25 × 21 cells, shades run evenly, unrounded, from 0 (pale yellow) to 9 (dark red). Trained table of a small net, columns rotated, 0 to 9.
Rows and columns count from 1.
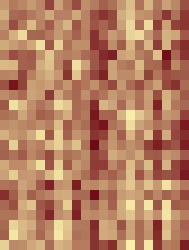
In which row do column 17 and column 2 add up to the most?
9
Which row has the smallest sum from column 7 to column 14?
24
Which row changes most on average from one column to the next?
21
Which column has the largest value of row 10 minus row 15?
6
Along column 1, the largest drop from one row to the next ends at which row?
25
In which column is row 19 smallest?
19
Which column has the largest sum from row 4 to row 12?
11
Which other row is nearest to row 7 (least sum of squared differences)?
8
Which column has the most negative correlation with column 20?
5
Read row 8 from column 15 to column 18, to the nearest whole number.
4 3 7 5
